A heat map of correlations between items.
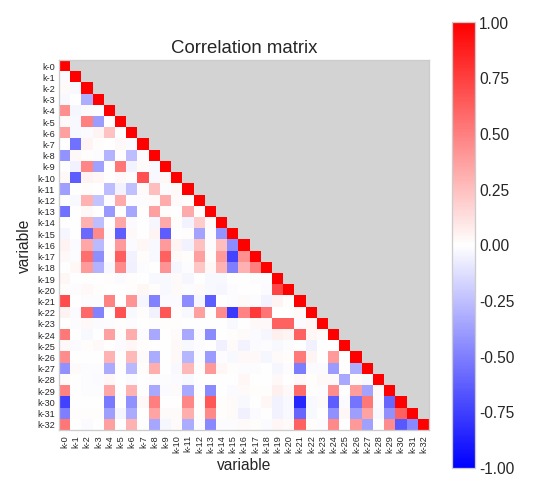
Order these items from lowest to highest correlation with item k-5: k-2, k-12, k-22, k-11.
k-11, k-12, k-2, k-22
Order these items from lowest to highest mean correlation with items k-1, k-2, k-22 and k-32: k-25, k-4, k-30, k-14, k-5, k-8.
k-30, k-8, k-25, k-4, k-14, k-5
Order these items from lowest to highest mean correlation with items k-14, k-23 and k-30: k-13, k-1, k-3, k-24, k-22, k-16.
k-24, k-3, k-1, k-16, k-22, k-13
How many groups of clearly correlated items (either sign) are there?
5
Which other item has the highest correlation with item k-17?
k-22
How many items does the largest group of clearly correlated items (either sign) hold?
14
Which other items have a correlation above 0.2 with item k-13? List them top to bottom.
k-8, k-11, k-27, k-30, k-31
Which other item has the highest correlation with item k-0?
k-21
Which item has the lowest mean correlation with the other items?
k-15
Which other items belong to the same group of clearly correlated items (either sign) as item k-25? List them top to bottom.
k-28
